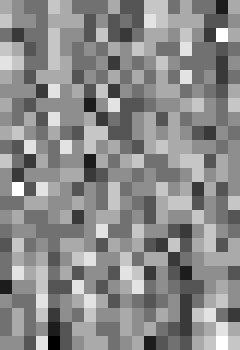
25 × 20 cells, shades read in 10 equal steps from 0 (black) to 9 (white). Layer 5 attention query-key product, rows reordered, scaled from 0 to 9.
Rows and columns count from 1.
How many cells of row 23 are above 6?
4
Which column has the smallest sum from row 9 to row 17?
11
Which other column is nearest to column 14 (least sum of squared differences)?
6
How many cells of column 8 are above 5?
8
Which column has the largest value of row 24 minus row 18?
19
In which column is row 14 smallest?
17
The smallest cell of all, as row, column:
25, 5
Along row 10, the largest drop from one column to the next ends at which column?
10
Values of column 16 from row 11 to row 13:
6 7 5
